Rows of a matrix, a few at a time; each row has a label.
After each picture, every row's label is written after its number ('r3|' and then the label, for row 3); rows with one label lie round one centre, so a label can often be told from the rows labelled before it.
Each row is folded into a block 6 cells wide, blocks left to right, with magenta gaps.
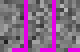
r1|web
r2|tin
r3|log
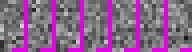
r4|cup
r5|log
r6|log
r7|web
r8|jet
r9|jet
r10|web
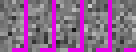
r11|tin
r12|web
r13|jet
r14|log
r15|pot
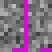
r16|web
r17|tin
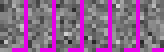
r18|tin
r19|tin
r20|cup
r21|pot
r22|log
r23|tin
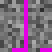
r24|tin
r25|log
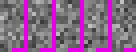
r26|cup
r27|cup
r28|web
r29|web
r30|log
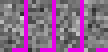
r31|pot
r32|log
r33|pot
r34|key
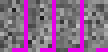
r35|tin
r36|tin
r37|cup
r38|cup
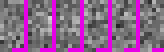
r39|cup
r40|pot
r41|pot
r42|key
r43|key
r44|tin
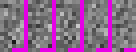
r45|cup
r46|tin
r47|cup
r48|pot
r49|key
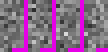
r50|key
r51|log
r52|cup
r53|tin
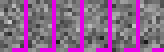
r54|tin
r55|tin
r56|tin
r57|web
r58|cup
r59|web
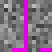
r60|log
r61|log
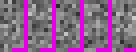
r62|log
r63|key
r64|cup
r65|web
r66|pot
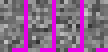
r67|log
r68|jet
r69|log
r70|key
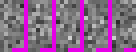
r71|log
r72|pot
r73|log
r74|jet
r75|cup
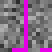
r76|log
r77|tin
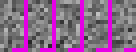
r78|pot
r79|tin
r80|cup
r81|key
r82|jet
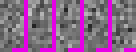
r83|pot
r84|key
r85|key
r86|key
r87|jet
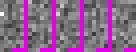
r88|key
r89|web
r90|key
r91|tin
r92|cup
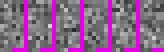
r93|log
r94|cup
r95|jet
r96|cup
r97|log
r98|log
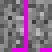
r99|pot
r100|cup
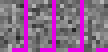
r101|web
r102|key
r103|jet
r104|cup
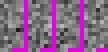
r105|jet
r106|pot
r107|web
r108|tin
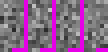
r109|log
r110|jet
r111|pot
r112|cup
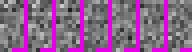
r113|log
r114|log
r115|log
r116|cup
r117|web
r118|cup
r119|cup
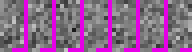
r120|web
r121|web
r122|jet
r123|web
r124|web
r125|pot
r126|tin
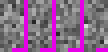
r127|pot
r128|cup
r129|jet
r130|log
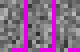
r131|cup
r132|tin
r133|pot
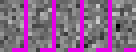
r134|tin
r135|key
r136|tin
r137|web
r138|key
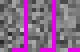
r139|tin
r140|log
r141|jet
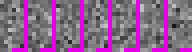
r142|tin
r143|pot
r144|cup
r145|tin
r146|jet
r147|web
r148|key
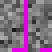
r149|jet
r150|cup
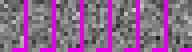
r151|log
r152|web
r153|tin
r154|jet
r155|key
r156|web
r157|pot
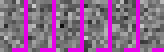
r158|key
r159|log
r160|key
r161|cup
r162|log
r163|jet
